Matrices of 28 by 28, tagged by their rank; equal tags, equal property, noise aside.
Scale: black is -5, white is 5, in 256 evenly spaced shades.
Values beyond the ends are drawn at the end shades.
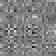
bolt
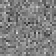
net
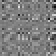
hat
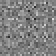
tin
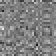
tin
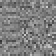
net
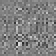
bolt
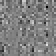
tin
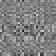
bolt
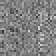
net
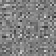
net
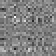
bolt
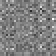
bolt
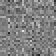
net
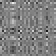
hat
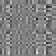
hat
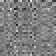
tin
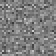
net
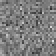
net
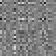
bolt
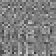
net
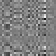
hat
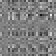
hat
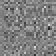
tin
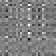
hat
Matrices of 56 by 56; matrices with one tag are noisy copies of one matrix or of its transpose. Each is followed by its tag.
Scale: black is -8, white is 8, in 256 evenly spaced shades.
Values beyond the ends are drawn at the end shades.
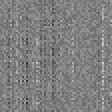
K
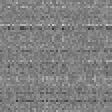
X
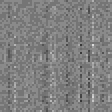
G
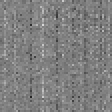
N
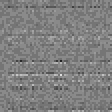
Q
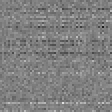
K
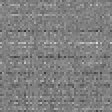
N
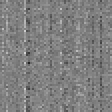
X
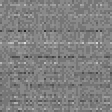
N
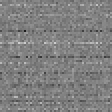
N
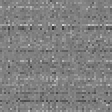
X
